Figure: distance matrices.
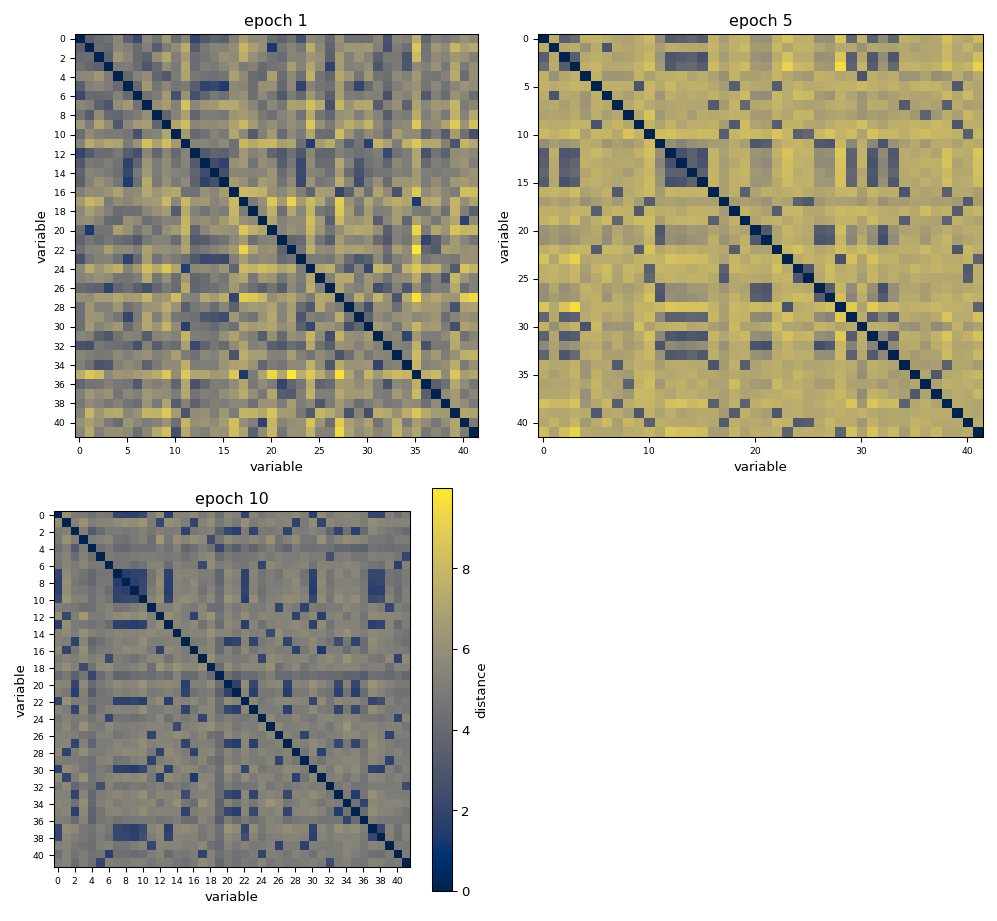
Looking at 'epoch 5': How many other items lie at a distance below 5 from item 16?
4
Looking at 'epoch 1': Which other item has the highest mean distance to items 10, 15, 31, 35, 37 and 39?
27
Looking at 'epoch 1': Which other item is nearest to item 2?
34
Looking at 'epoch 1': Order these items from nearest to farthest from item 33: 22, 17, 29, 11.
11, 29, 22, 17
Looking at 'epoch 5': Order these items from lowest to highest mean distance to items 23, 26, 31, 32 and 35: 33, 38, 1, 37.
33, 37, 1, 38
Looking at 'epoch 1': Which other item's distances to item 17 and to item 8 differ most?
35
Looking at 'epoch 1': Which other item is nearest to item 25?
38
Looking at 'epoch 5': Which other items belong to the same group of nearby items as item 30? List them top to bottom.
4
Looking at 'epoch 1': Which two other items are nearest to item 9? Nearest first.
4, 8
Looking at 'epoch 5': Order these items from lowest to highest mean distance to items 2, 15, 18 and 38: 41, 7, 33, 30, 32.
33, 7, 32, 30, 41
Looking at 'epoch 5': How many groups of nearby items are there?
10
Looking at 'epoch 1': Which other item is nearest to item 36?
21
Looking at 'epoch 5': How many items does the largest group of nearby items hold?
10
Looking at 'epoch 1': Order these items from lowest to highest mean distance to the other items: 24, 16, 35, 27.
16, 24, 27, 35
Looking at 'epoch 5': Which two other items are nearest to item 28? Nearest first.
23, 41
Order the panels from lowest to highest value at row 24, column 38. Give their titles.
epoch 10, epoch 1, epoch 5
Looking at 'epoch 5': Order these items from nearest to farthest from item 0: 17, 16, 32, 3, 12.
12, 3, 32, 17, 16
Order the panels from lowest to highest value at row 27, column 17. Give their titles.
epoch 10, epoch 5, epoch 1
